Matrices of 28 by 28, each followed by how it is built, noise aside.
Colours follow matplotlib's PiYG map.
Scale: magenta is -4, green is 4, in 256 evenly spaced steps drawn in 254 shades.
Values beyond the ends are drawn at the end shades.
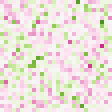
Toeplitz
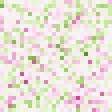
Hankel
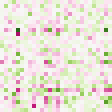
low rank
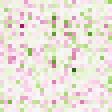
low rank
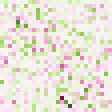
block diagonal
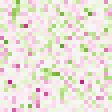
noise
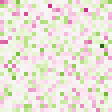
noise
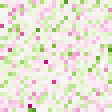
Hankel
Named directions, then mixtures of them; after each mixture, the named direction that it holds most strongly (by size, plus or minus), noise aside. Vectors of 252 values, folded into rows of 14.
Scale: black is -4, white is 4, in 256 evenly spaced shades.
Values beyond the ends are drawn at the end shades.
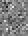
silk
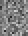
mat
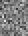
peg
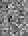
mat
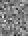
peg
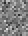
silk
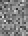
peg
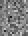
mat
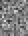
peg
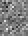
silk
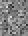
silk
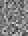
mat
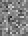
silk
